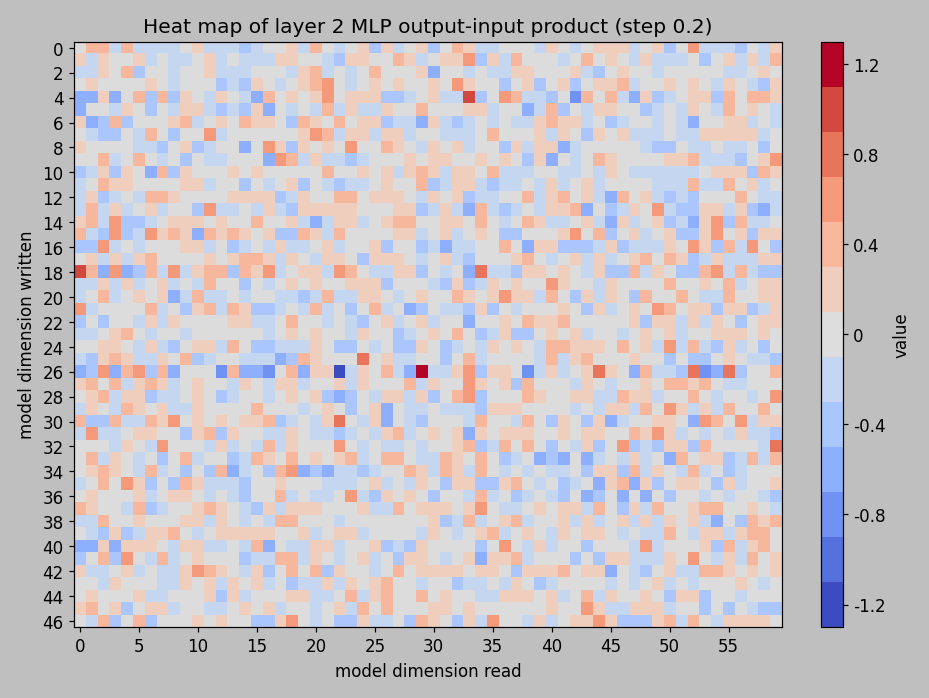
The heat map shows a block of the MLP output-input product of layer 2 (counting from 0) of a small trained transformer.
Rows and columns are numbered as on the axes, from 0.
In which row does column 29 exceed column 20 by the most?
26
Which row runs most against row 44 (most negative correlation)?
30
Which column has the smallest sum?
14
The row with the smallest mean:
36
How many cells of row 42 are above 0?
29
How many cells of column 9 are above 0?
17
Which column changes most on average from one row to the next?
22
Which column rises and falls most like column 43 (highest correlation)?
33
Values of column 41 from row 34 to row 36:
-0.2 -0.4 -0.4
